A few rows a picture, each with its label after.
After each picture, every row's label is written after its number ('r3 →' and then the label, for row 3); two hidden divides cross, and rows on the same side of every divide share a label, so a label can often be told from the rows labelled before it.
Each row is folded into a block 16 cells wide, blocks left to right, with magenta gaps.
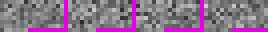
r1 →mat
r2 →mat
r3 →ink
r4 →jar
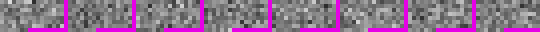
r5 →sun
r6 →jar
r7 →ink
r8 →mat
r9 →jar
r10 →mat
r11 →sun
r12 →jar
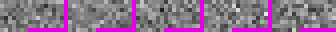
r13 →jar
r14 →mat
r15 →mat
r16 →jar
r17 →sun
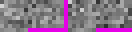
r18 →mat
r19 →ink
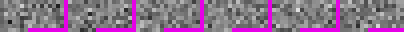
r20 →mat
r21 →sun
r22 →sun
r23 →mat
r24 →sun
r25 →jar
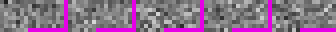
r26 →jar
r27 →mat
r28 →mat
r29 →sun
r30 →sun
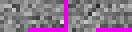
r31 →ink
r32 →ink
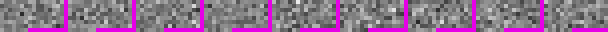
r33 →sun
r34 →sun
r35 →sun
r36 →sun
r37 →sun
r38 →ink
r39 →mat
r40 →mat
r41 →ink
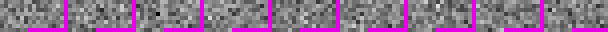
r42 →sun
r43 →ink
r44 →sun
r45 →mat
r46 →mat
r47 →sun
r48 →mat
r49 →jar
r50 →jar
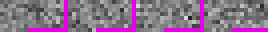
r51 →sun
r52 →mat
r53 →jar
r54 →mat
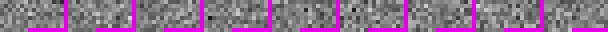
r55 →ink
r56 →ink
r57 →sun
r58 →jar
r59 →ink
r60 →jar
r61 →sun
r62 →mat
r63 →mat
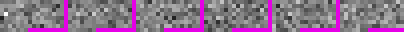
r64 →mat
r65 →ink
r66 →ink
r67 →mat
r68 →sun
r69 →mat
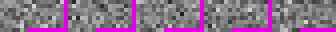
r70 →sun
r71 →mat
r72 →sun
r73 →ink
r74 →mat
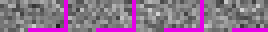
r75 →sun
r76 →ink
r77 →mat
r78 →ink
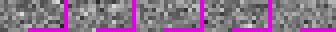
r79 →mat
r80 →ink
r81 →sun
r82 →jar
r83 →jar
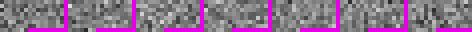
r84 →jar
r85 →jar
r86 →mat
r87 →ink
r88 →ink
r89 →ink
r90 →mat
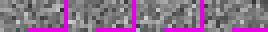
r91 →ink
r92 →sun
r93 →sun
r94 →ink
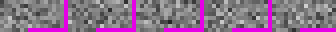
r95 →sun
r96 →sun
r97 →sun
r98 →ink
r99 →ink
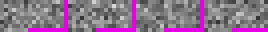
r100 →mat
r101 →ink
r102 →jar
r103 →mat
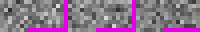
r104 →sun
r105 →jar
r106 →sun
